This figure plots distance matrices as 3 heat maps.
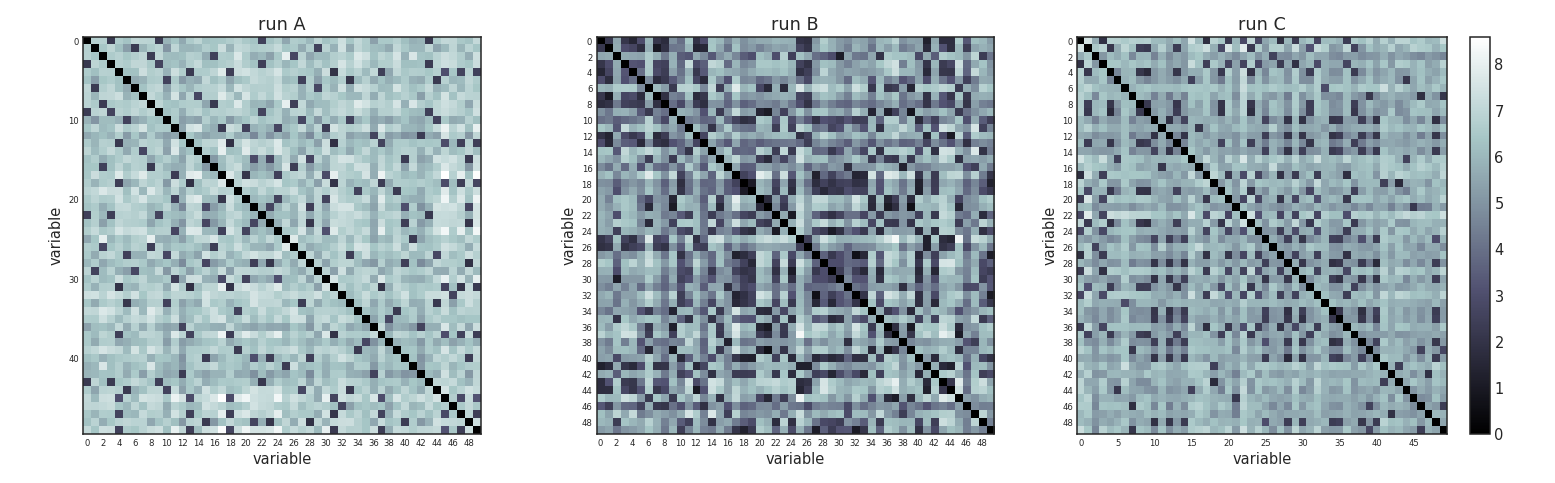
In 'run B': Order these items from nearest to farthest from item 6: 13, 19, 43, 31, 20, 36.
36, 20, 13, 31, 19, 43
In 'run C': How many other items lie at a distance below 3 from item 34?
10
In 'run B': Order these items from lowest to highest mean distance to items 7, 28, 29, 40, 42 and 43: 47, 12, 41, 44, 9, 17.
17, 41, 12, 44, 9, 47
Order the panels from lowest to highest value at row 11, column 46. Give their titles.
run B, run C, run A
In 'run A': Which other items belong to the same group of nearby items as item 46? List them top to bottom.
32
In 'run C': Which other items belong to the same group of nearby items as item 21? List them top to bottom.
45
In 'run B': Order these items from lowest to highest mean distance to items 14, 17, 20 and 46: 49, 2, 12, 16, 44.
49, 2, 16, 12, 44
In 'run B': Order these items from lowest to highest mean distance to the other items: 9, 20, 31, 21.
31, 9, 21, 20
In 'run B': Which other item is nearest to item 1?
7
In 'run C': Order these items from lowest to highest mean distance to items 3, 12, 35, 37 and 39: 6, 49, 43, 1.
49, 1, 43, 6
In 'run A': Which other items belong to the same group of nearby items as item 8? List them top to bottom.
2, 16, 26
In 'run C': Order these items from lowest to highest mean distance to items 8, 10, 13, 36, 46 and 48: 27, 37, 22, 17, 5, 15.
37, 27, 17, 5, 22, 15
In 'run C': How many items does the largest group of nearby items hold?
11
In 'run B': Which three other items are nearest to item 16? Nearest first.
38, 31, 47
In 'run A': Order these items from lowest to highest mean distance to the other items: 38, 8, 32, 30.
38, 30, 8, 32
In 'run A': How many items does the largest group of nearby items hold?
8
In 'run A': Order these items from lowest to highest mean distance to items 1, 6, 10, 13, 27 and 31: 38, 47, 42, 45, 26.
47, 45, 38, 42, 26
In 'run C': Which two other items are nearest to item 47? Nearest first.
42, 21
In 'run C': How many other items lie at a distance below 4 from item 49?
3
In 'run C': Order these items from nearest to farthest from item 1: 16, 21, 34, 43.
34, 43, 21, 16
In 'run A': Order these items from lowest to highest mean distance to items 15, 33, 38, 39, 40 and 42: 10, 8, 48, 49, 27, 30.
48, 10, 27, 30, 8, 49
